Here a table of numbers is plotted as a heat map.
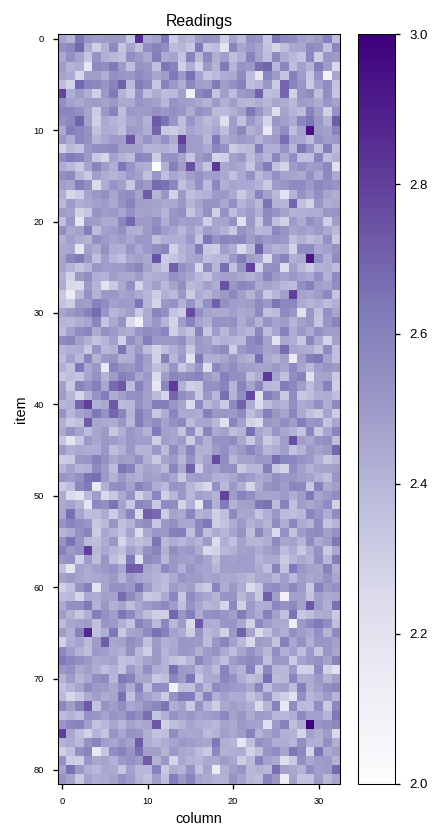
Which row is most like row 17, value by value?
79
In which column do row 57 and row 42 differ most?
9
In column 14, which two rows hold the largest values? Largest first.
11, 12
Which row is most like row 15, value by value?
67
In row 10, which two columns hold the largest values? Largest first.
29, 11
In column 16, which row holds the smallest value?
51
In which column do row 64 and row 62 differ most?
27
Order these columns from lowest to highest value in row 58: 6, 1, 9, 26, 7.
1, 26, 7, 6, 9
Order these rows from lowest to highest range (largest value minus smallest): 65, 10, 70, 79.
70, 79, 65, 10
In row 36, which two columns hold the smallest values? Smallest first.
5, 17
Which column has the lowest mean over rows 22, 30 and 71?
13
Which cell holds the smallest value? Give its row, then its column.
14, 11
